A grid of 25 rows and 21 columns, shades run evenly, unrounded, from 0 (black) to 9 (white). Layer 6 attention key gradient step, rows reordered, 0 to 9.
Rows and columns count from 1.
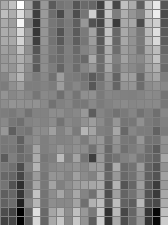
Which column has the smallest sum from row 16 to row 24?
3
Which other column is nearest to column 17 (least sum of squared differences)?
6
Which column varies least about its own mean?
9
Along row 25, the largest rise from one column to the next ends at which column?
21
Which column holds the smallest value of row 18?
12
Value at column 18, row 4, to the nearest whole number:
4
